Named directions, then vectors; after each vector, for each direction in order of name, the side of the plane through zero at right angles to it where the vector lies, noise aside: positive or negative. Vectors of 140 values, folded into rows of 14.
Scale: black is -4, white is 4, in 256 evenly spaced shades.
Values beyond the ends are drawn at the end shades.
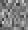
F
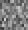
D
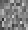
positive, positive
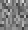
negative, positive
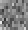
negative, negative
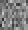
positive, positive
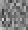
negative, negative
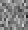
negative, positive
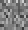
negative, positive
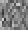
negative, negative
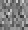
negative, positive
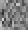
negative, negative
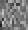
positive, positive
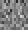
positive, negative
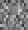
positive, negative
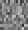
positive, negative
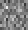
positive, negative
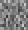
negative, positive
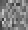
positive, positive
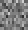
negative, positive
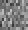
positive, positive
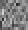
positive, positive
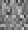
positive, negative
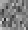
negative, negative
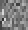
positive, positive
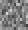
negative, negative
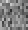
negative, negative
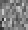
positive, positive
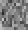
negative, negative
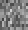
positive, positive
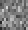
positive, positive
